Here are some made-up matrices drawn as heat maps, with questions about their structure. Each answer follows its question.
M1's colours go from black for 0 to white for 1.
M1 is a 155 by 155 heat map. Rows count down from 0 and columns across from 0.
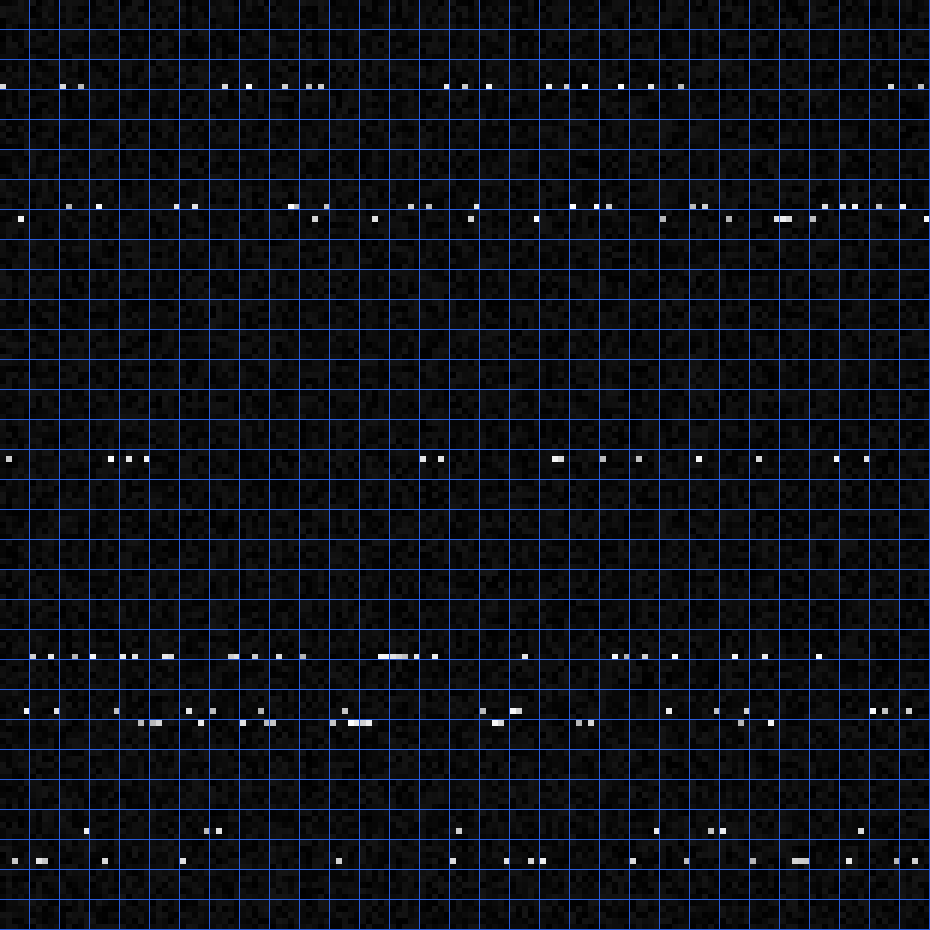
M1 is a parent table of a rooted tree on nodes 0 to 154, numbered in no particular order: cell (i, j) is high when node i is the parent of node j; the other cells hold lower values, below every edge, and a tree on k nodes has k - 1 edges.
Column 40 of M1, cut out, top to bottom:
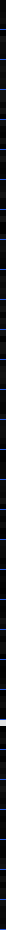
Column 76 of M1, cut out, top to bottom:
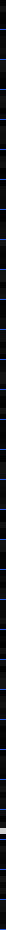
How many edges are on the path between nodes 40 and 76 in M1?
3
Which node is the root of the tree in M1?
138
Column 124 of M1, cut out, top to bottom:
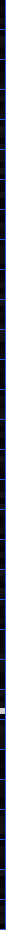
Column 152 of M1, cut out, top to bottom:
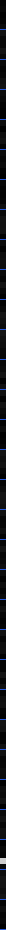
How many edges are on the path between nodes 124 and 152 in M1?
4
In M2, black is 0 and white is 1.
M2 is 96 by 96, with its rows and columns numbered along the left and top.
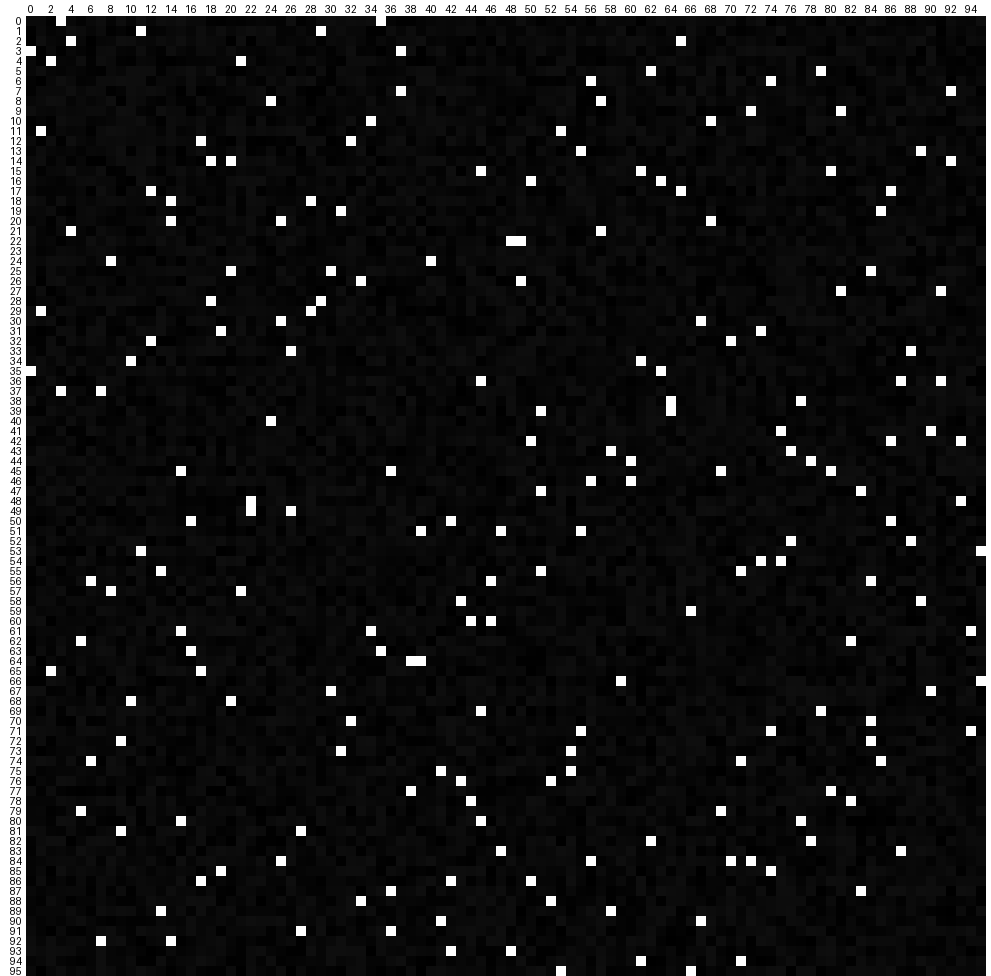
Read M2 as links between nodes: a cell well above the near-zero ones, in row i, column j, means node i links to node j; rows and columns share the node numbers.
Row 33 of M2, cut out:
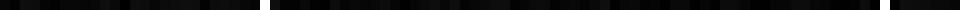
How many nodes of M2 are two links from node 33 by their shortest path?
2
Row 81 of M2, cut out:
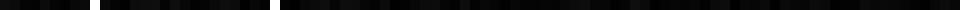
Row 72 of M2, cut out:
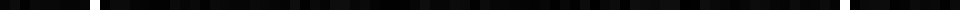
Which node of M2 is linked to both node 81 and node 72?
node 9
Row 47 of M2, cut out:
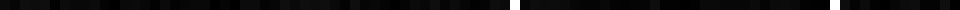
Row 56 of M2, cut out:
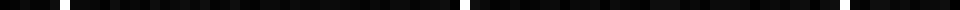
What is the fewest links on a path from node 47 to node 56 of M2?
6
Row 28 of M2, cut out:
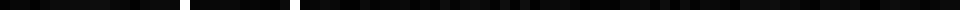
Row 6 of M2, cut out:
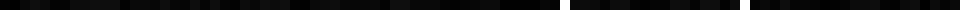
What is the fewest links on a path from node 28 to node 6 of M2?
7
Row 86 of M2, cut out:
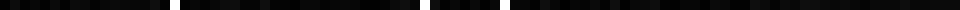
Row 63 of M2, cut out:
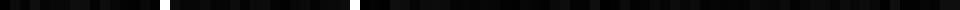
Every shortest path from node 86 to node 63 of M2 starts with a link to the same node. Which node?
node 50
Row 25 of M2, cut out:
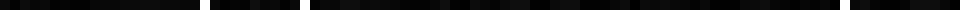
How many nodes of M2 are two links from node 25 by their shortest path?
6
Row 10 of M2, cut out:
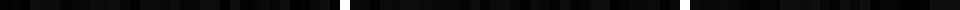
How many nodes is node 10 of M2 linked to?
2
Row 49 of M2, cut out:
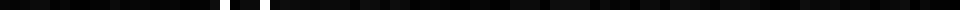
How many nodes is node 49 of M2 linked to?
2
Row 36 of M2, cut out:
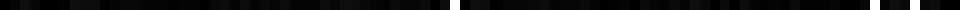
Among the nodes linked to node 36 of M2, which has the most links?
node 45
